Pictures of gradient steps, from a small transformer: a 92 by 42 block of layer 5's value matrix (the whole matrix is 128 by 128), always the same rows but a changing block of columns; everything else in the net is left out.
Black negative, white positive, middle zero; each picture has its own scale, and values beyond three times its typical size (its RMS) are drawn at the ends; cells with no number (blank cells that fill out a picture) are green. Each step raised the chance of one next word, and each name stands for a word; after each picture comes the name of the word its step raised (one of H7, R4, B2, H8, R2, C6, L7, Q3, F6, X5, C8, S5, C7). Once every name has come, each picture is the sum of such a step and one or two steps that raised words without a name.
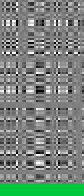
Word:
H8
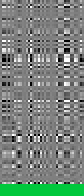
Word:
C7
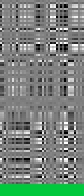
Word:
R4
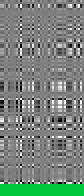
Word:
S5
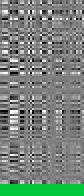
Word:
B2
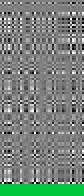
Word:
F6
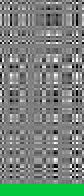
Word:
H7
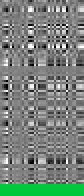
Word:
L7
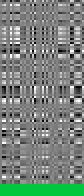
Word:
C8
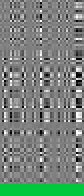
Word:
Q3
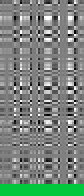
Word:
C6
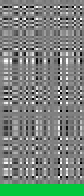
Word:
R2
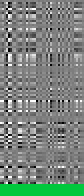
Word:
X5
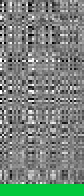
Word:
C6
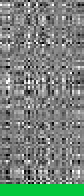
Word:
R4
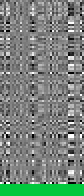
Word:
F6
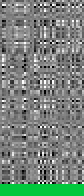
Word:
C7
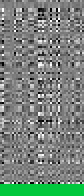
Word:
L7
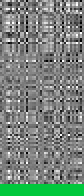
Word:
X5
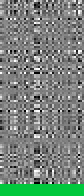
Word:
B2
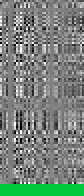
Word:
R4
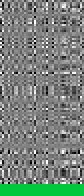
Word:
H8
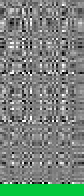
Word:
H8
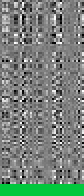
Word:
X5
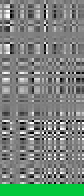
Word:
R4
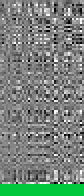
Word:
F6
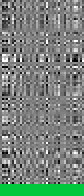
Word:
C7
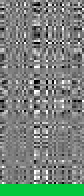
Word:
X5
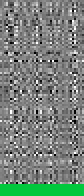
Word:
H8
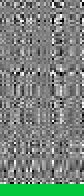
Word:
Q3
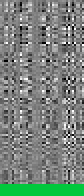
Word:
R4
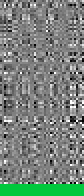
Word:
S5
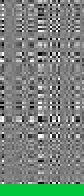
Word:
S5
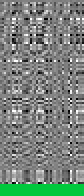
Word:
F6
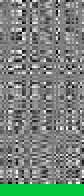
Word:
B2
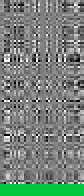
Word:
C7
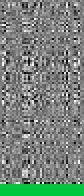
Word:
L7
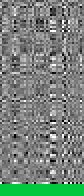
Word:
C7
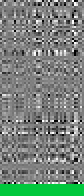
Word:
Q3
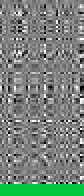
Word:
C8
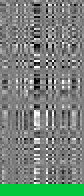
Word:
R4
